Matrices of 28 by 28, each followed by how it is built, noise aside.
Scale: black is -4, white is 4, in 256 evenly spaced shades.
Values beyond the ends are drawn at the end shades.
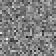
noise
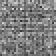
blocks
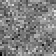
smooth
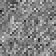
Hankel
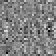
low rank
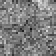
smooth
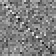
diagonal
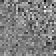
upper triangular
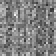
blocks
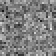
blocks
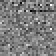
uneven rows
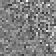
upper triangular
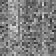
blocks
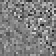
upper triangular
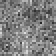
smooth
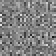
low rank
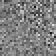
upper triangular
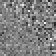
upper triangular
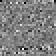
uneven rows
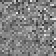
upper triangular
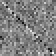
diagonal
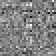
low rank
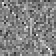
diagonal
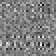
low rank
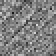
Hankel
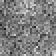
smooth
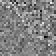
upper triangular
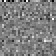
uneven rows
